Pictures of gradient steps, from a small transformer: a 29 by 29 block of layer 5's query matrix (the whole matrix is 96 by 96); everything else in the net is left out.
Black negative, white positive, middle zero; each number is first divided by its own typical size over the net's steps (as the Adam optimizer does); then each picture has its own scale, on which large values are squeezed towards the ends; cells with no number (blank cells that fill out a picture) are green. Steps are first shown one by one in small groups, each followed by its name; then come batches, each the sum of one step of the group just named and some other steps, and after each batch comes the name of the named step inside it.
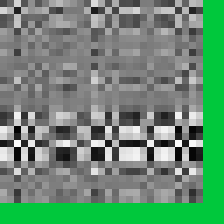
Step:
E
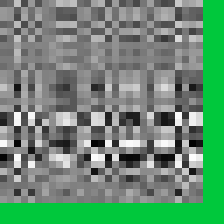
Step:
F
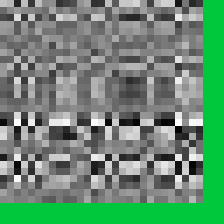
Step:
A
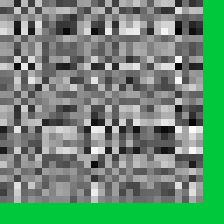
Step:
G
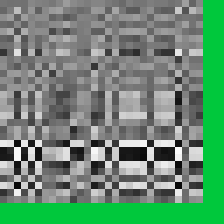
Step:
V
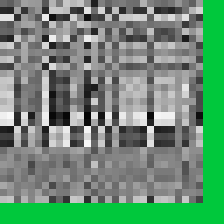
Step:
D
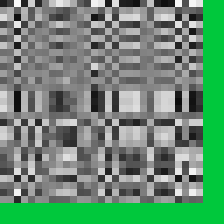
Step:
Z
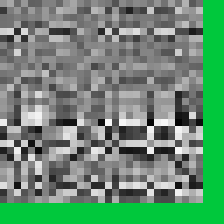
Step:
V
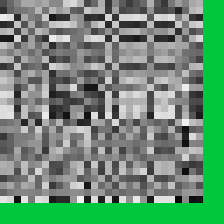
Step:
D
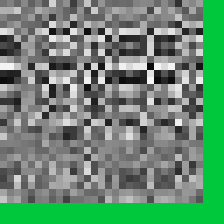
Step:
A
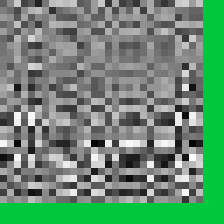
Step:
F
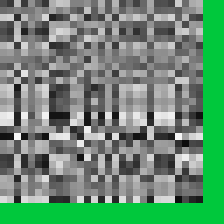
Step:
D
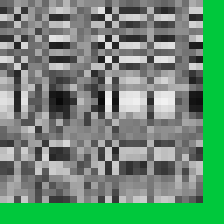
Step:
D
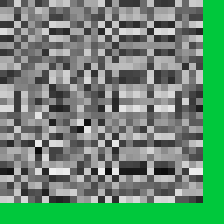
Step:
Z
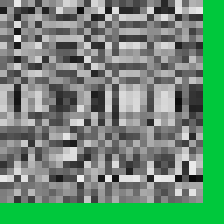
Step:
Z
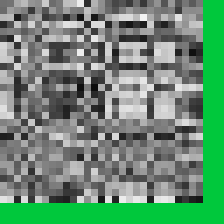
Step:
D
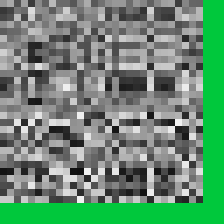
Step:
A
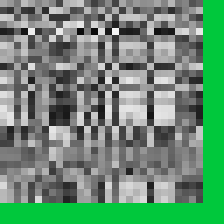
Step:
D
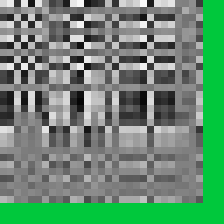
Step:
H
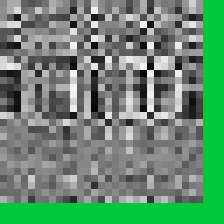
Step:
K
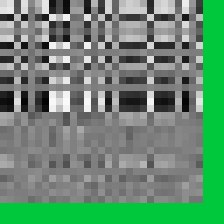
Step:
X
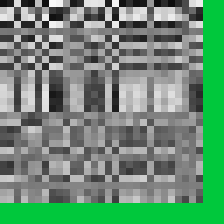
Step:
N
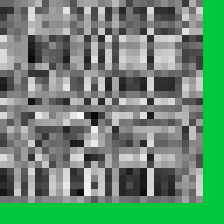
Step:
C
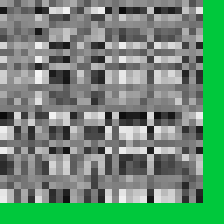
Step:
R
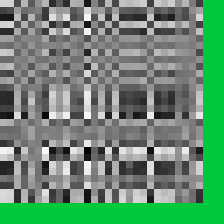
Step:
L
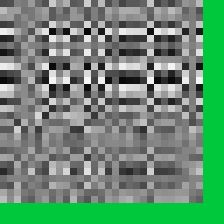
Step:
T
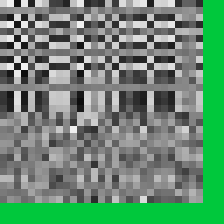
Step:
H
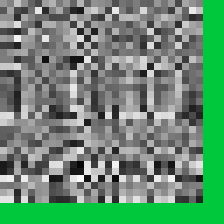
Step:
K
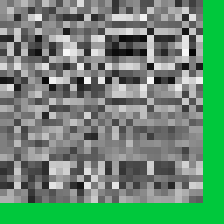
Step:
T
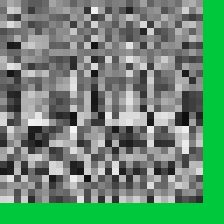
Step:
K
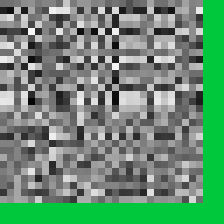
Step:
C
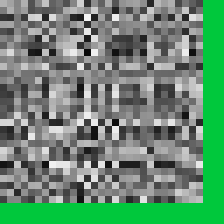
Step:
L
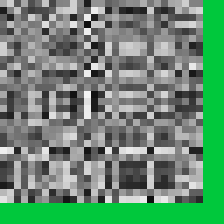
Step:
L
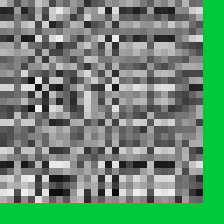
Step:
L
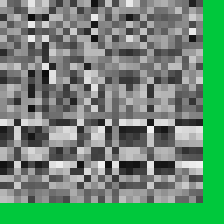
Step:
T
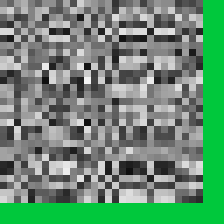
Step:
T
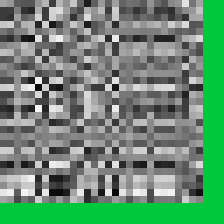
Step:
L
